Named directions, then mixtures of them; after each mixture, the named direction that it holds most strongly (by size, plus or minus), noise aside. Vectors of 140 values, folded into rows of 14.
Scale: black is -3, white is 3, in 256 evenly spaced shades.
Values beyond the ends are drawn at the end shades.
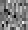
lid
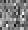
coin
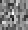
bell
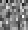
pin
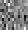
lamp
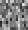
pin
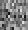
lid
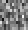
pin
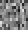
pin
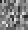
bell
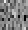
lamp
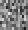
pin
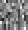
pin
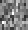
bell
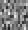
lid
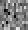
lid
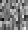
pin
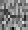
lid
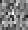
bell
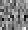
lamp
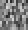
pin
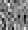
lamp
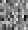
bell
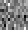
lamp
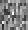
lid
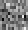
lamp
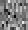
lid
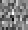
bell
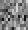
lamp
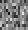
coin
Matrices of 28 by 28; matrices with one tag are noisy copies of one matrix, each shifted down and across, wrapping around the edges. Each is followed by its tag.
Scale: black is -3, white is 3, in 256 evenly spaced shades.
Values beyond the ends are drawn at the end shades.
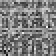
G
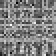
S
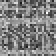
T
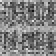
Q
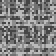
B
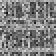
B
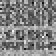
T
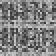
Q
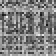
S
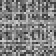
G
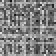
G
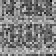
Q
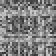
Q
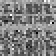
T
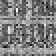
Q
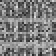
T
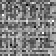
G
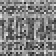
S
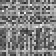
S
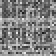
B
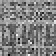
S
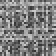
B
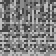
S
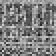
S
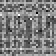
S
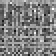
S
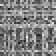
S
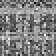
Q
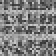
T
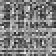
G
